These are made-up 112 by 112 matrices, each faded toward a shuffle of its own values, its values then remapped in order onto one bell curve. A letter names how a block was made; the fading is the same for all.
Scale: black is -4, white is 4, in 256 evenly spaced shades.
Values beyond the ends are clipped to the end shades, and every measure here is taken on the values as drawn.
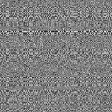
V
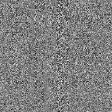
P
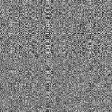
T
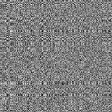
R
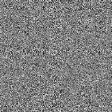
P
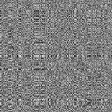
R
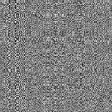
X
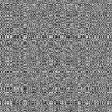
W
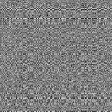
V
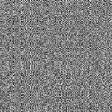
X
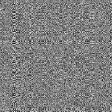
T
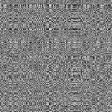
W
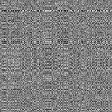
W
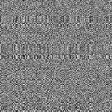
R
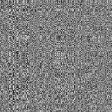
X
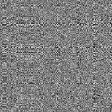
T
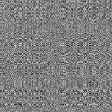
V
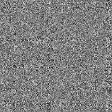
P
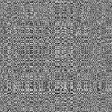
W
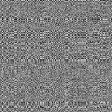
W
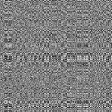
W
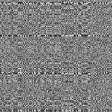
V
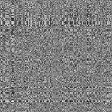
T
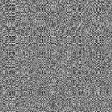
R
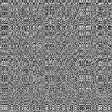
W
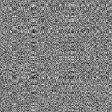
R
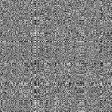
T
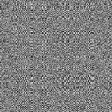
R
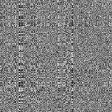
T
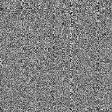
P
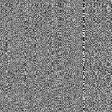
X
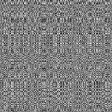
W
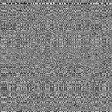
V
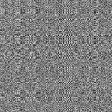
R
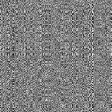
X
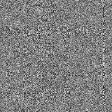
P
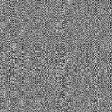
X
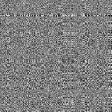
T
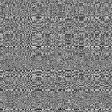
V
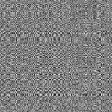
W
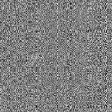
X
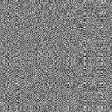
R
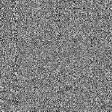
P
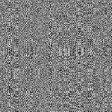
X
